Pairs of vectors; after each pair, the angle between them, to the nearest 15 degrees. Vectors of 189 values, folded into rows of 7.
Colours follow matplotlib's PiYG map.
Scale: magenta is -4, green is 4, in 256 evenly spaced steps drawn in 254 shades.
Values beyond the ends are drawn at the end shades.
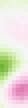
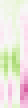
45 degrees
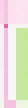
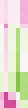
45 degrees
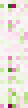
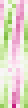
105 degrees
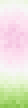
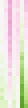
60 degrees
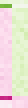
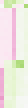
75 degrees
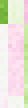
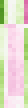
30 degrees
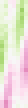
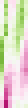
15 degrees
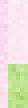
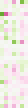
105 degrees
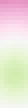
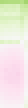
165 degrees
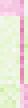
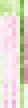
150 degrees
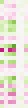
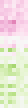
120 degrees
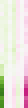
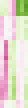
120 degrees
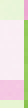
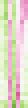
75 degrees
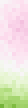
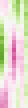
105 degrees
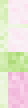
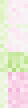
15 degrees
